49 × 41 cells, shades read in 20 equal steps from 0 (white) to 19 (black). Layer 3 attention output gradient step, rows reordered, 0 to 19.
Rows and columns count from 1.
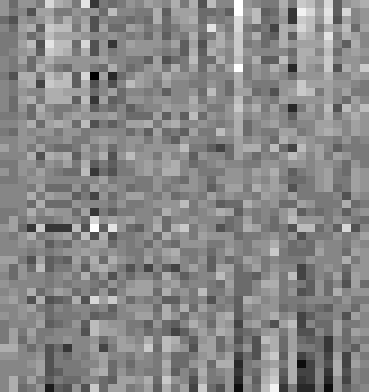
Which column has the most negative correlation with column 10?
11
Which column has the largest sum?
13
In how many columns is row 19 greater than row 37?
20
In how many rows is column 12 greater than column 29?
17
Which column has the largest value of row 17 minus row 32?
31
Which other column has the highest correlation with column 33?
38
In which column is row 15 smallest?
22
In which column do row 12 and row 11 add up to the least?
34
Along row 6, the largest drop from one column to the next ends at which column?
6
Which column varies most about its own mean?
27
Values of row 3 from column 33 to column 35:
15 4 5
